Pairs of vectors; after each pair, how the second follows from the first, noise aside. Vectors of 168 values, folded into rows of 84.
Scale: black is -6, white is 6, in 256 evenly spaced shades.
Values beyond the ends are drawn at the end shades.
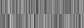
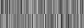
sign-scrambled.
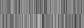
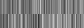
sign-scrambled.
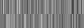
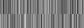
sign-scrambled.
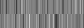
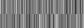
negated.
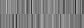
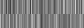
negated.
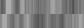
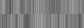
negated, shrunk.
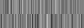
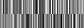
reversed, negated, scaled up.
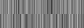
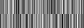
scaled up.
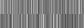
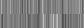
partly zeroed.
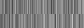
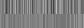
partly zeroed.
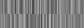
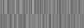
negated, shrunk.
